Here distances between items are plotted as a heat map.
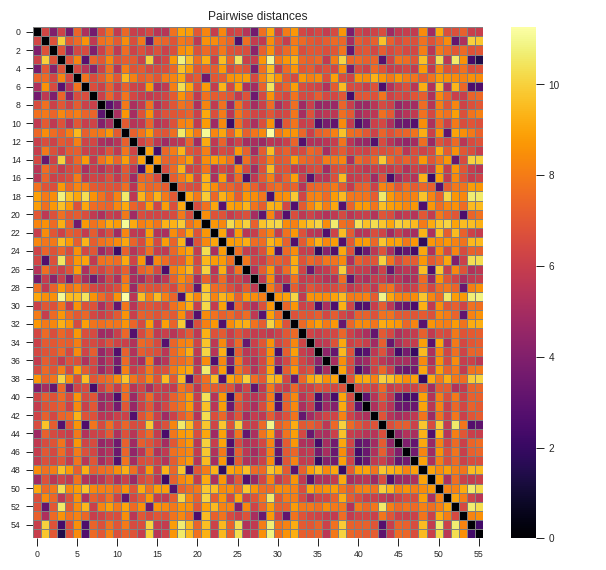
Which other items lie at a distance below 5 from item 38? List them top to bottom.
19, 23, 32, 48
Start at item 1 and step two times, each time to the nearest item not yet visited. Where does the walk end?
14
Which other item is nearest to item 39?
7
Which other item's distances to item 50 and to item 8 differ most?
9
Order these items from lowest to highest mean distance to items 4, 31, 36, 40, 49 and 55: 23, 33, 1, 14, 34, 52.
34, 33, 1, 14, 52, 23
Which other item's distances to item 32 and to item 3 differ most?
55
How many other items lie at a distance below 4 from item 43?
4
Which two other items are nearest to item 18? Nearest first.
29, 12
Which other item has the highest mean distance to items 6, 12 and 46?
21
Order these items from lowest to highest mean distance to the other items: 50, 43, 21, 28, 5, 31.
28, 31, 43, 5, 50, 21
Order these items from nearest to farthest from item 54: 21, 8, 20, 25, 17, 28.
8, 20, 28, 17, 21, 25
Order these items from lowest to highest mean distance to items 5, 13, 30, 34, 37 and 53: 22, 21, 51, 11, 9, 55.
22, 9, 51, 55, 11, 21
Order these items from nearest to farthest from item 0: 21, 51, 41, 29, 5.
41, 51, 5, 21, 29
